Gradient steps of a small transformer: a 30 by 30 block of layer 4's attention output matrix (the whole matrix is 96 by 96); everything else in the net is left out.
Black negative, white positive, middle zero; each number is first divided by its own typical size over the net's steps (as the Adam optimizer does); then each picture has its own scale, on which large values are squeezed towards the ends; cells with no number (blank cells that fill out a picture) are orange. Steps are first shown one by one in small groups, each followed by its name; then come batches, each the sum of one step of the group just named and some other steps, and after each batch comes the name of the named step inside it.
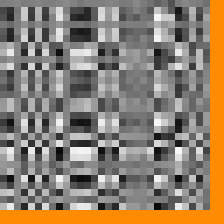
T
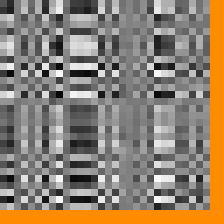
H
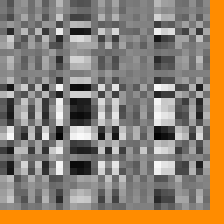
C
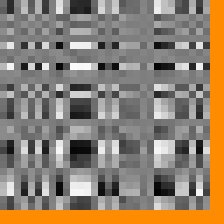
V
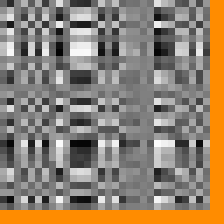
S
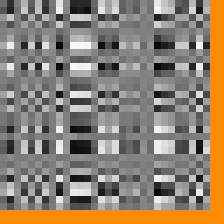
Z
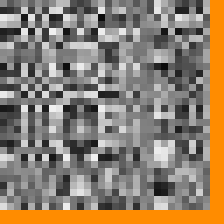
V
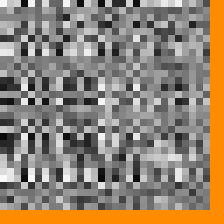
S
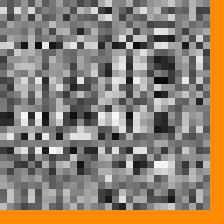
C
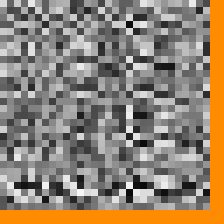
Z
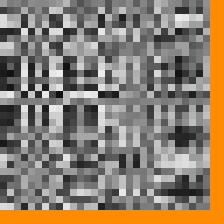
H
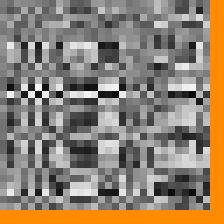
Z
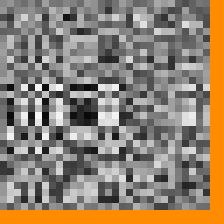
C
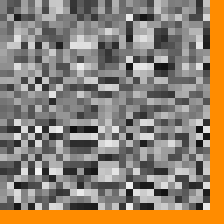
Z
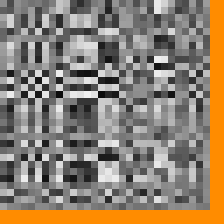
H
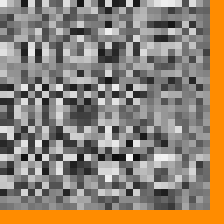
C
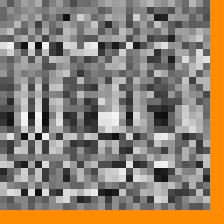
S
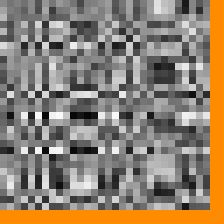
V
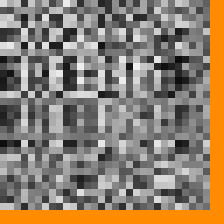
H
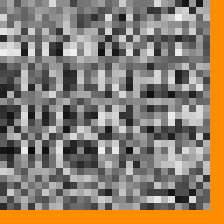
S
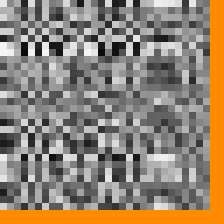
S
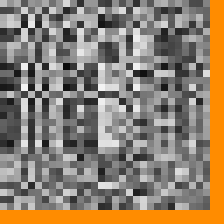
S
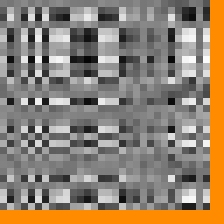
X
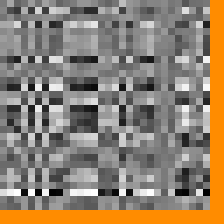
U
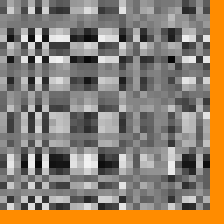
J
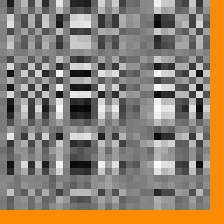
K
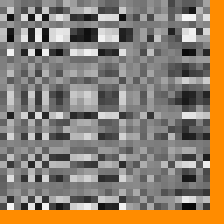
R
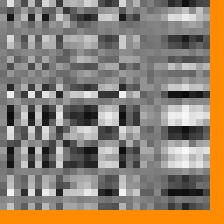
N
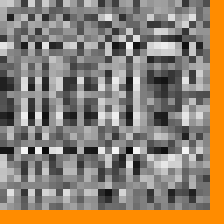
N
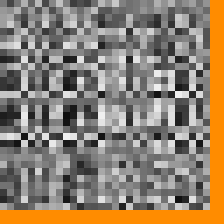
K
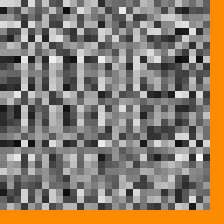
J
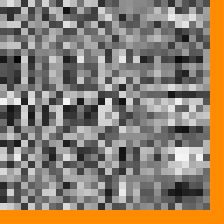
N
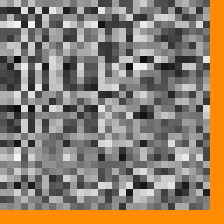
U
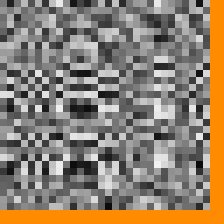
K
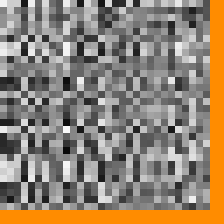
X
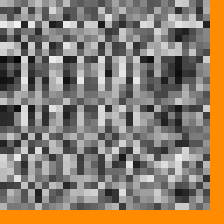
U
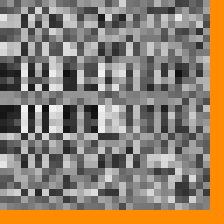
U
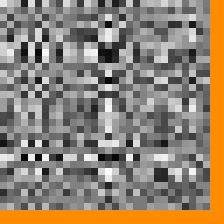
R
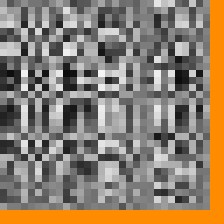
K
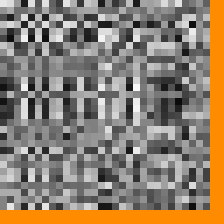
R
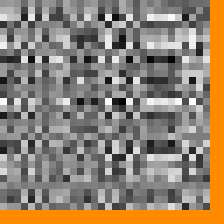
X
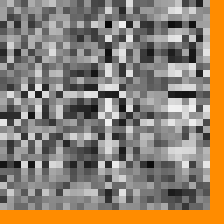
N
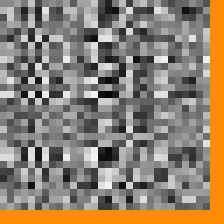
X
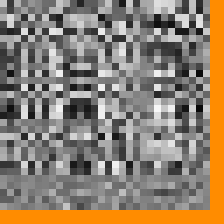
K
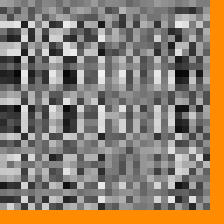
R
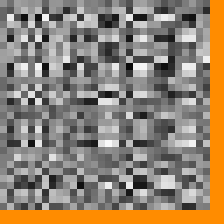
X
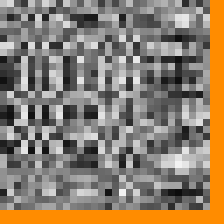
N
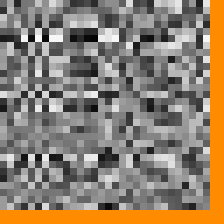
J
